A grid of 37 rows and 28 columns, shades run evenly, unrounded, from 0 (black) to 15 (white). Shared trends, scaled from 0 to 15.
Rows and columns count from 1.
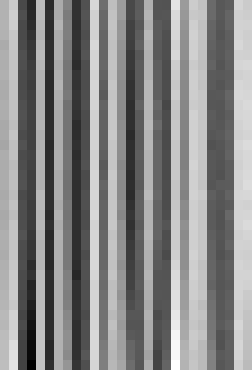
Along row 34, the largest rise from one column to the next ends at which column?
5
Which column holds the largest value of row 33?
20
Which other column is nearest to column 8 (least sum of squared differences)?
12
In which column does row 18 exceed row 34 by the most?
4
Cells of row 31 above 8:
14
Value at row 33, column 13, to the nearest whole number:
11
